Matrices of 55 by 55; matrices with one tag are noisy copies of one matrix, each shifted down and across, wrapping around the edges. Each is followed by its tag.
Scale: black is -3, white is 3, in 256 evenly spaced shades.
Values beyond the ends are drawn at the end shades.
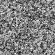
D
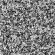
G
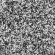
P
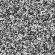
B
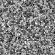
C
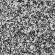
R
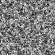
C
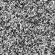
D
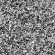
D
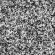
P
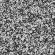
B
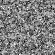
G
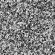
D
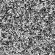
R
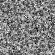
G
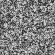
B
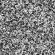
D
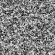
G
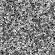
P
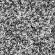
P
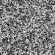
R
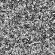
B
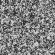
B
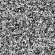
G
